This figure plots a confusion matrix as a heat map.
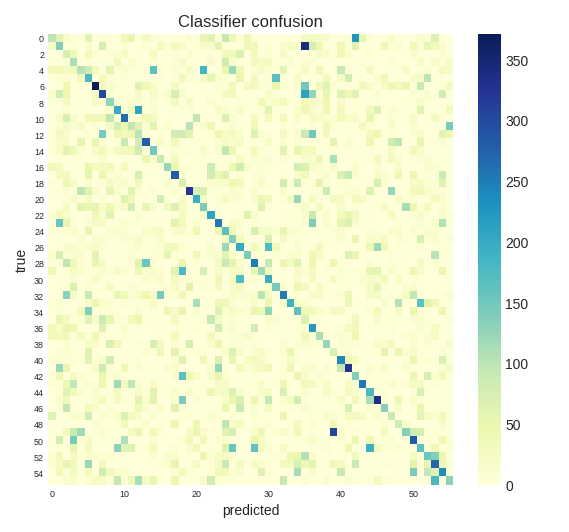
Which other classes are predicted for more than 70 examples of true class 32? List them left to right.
2, 5, 15, 29, 50
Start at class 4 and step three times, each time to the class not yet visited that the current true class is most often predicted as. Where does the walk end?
39
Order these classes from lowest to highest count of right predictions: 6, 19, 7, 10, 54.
54, 10, 7, 19, 6
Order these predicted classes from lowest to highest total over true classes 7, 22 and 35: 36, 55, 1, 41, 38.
55, 38, 41, 1, 36
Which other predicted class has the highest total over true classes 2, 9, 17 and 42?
12
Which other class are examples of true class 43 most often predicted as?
9
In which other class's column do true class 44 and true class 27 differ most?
53
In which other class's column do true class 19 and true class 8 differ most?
47
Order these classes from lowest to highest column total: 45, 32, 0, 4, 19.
0, 4, 19, 45, 32
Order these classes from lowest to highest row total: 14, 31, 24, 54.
31, 24, 14, 54
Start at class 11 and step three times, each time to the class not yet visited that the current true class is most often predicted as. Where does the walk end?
5
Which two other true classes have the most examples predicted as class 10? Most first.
50, 13
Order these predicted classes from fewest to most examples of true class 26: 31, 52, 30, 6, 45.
52, 6, 31, 45, 30
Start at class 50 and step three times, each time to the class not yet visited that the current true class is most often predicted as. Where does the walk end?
28
